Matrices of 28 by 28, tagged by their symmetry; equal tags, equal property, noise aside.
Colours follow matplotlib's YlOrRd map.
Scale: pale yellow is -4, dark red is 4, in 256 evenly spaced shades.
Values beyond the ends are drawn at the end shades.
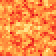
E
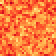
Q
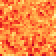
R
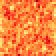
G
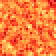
R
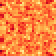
E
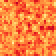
E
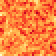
R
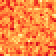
R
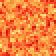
G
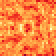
E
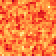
R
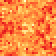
E
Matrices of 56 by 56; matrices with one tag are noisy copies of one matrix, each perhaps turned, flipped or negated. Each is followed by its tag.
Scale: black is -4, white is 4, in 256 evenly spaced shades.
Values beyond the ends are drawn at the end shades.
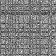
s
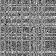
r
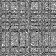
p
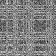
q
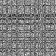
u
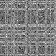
p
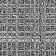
u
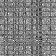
u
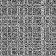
s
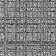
s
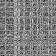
u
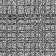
u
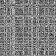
s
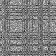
q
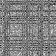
q
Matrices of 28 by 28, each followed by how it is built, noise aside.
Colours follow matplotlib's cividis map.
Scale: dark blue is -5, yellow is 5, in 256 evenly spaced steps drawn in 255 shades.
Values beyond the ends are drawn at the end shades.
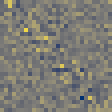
banded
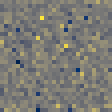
sparse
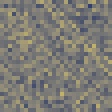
Toeplitz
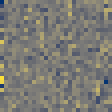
uneven columns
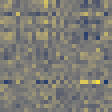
low rank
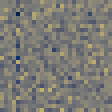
uneven columns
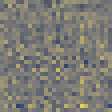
low rank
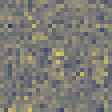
low rank
